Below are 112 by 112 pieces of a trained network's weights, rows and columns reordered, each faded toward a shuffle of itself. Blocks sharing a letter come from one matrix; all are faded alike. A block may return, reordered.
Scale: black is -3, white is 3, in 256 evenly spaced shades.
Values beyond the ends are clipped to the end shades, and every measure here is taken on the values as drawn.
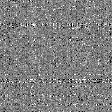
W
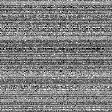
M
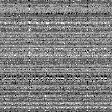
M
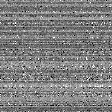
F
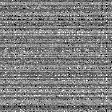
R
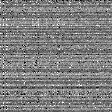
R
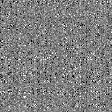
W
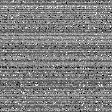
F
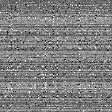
F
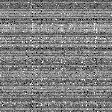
R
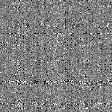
W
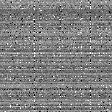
F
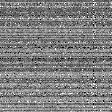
R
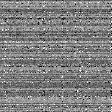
R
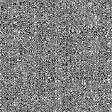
W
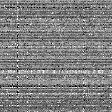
M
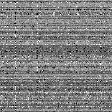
R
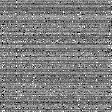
F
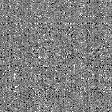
W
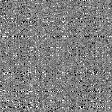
W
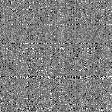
W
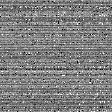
F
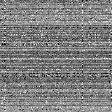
R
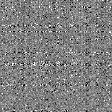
W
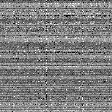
R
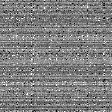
F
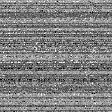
M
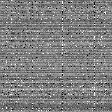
F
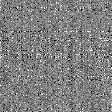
W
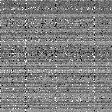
F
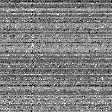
R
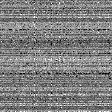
M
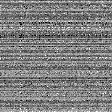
M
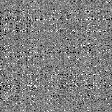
W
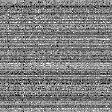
M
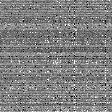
F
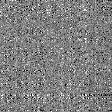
W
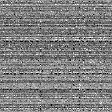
M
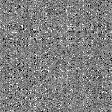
W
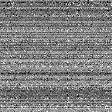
R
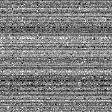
M
